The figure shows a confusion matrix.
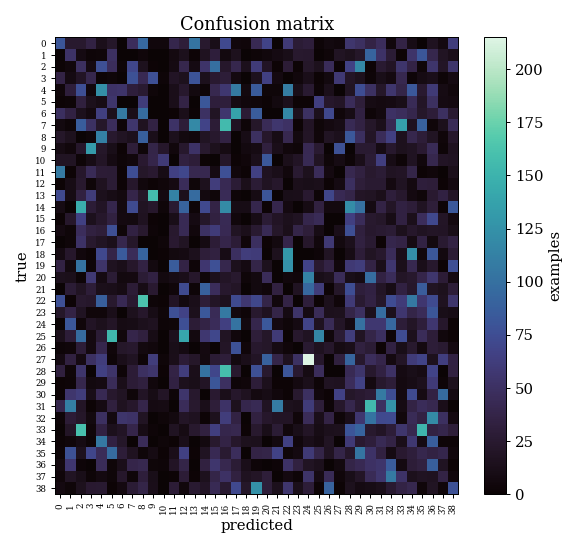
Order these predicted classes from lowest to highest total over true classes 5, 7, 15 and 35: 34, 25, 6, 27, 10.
10, 6, 27, 34, 25
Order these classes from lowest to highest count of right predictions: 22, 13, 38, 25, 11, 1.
22, 1, 11, 38, 13, 25
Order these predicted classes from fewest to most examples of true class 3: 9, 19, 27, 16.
19, 16, 27, 9
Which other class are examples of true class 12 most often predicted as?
15
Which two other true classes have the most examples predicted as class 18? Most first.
22, 31
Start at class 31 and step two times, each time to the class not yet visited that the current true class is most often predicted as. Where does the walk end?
37
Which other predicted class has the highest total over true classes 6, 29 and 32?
36
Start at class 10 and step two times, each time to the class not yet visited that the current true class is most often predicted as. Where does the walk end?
24
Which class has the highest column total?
16
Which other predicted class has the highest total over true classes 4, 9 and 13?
3
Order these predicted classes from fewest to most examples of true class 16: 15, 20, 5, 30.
30, 20, 15, 5
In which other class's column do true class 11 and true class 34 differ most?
0
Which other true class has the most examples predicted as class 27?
9
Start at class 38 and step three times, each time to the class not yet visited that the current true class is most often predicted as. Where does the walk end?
8
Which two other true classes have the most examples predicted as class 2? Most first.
33, 14
